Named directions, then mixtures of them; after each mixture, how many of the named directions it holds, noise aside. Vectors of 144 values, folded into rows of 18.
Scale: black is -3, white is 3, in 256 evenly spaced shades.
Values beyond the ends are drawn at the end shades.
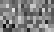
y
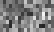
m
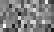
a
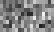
one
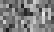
three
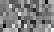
one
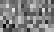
one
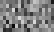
two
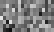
one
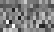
three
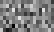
two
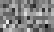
one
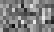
three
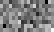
two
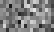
two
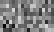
one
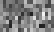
one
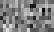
two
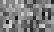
one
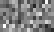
two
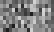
three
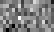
two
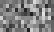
three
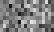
two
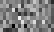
two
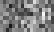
three
